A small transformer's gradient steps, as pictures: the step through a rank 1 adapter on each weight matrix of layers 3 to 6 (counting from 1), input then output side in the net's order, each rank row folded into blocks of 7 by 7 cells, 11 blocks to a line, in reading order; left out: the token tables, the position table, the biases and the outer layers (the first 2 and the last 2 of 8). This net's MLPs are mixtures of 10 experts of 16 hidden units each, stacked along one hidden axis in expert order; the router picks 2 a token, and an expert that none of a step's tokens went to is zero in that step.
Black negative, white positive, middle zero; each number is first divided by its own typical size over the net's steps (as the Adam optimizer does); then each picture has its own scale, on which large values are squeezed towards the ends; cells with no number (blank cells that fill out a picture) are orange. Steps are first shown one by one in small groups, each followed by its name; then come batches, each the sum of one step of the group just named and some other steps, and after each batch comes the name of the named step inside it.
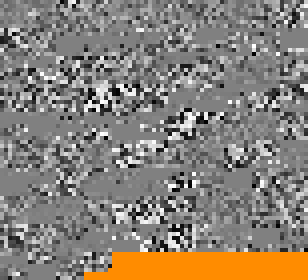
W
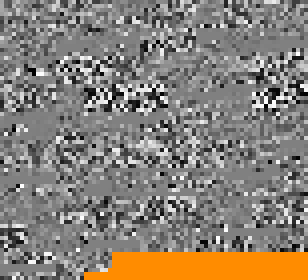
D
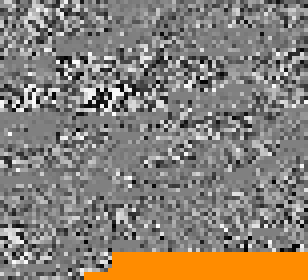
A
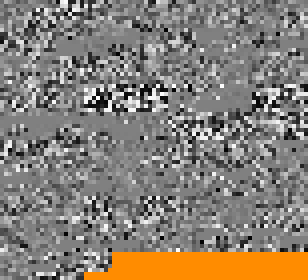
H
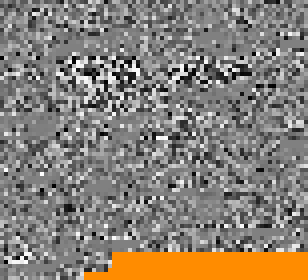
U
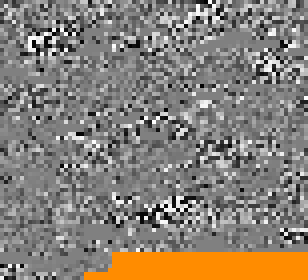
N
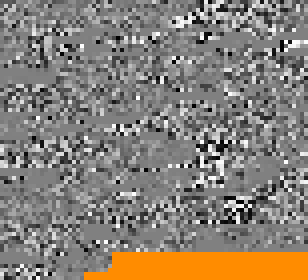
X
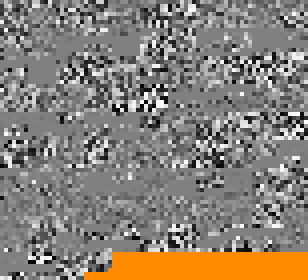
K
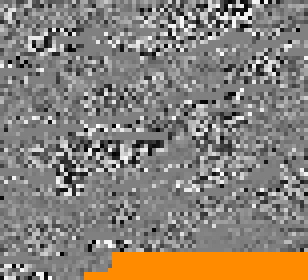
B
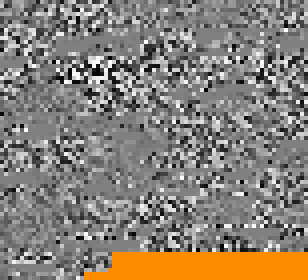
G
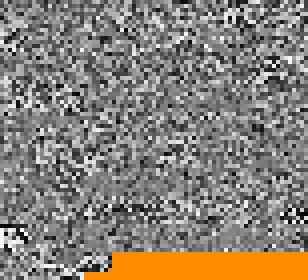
U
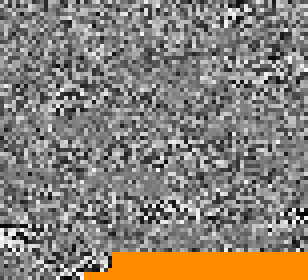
G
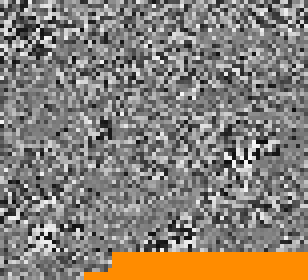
U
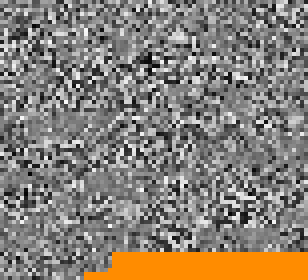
G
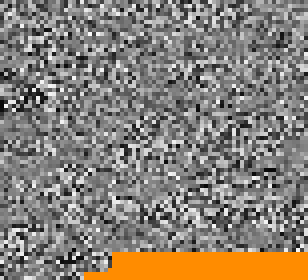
N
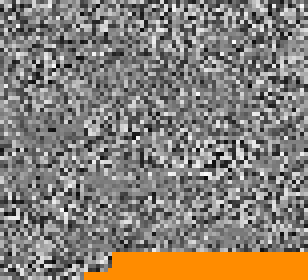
K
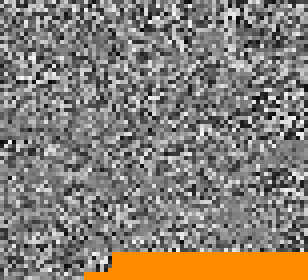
H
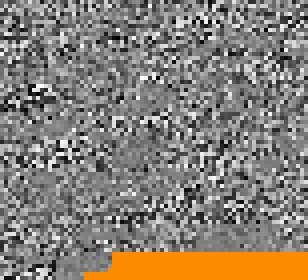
X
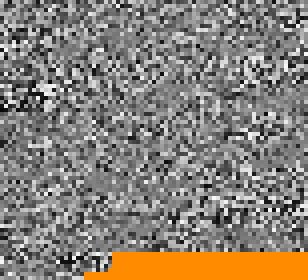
G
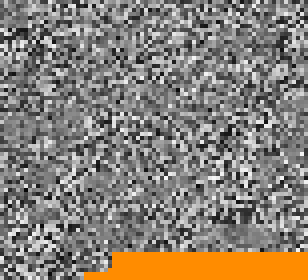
X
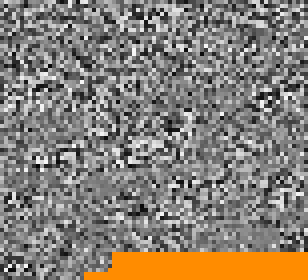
W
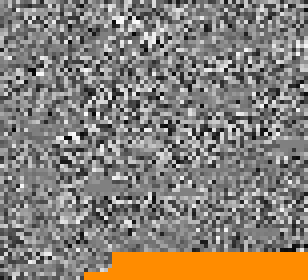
D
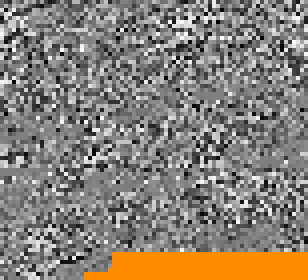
X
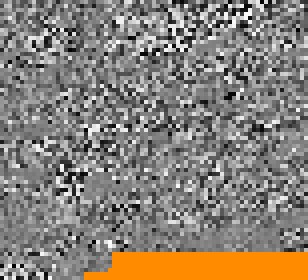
B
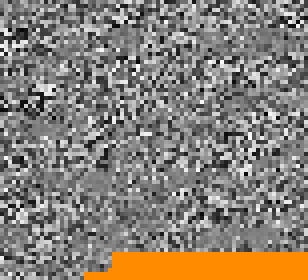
K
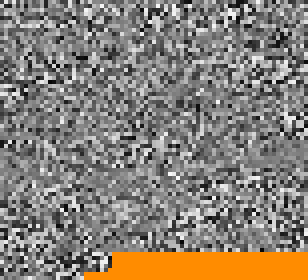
G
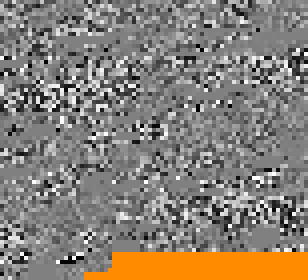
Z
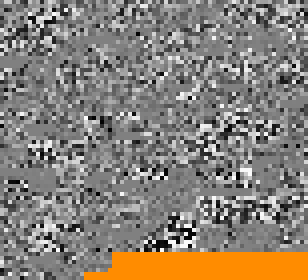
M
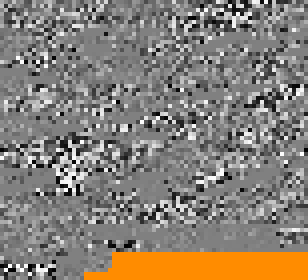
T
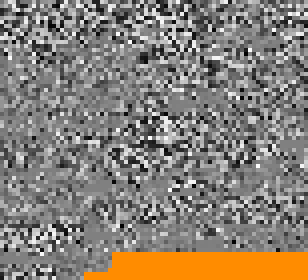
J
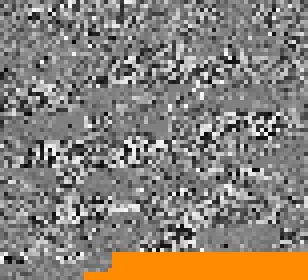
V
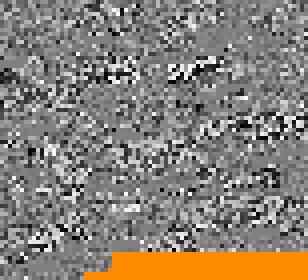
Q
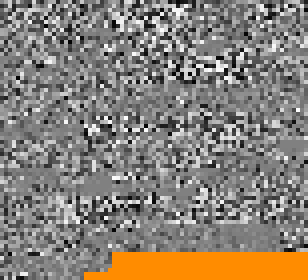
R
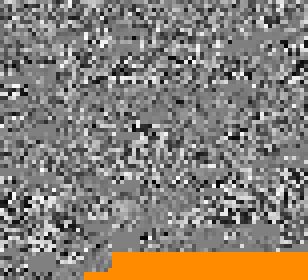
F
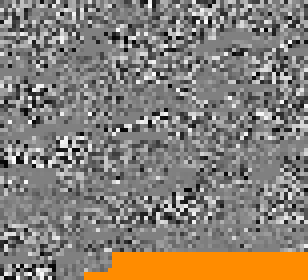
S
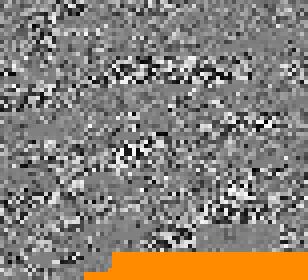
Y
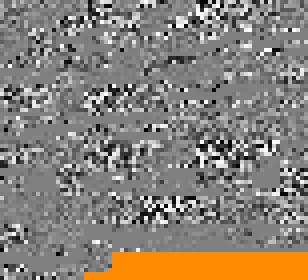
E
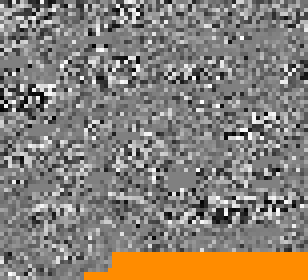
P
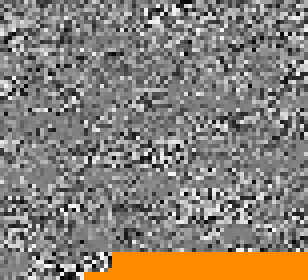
R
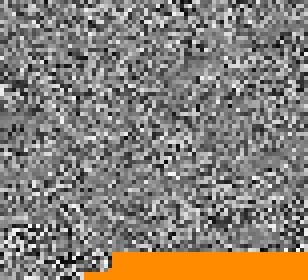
Z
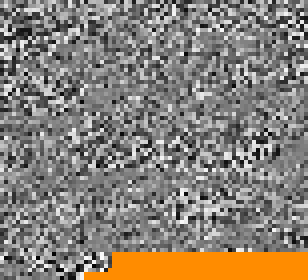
V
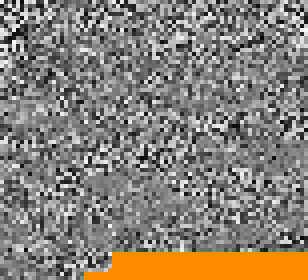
M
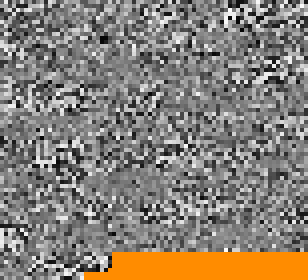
J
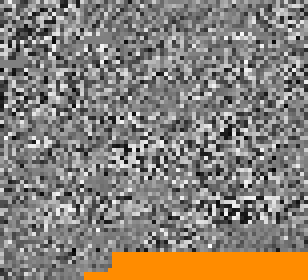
M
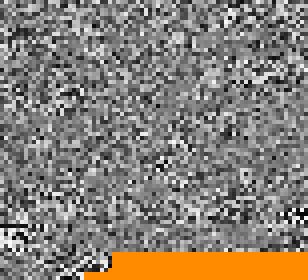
M
